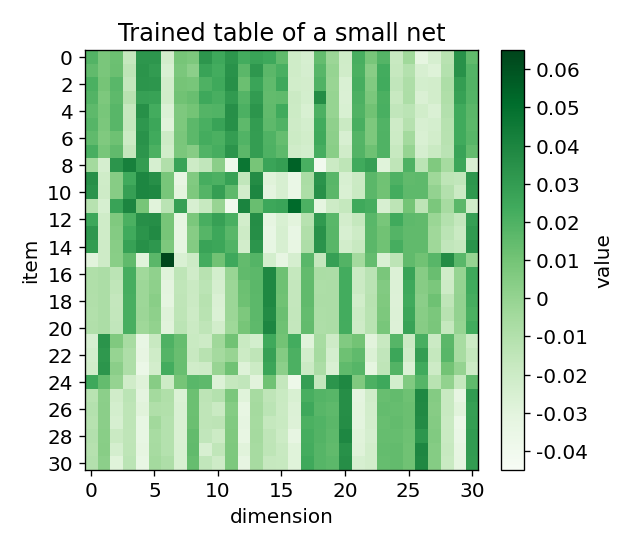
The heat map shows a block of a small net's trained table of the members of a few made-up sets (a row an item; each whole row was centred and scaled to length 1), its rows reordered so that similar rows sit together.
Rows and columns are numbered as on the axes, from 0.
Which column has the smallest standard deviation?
28
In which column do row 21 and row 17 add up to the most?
14
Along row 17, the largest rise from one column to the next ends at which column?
25
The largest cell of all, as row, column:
15, 6
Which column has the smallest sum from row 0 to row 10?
20
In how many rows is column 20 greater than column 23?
18
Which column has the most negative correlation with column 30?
16
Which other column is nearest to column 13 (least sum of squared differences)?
5
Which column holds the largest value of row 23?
1
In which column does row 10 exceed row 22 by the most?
4
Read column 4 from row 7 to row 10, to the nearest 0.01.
0.03 0.03 0.04 0.04
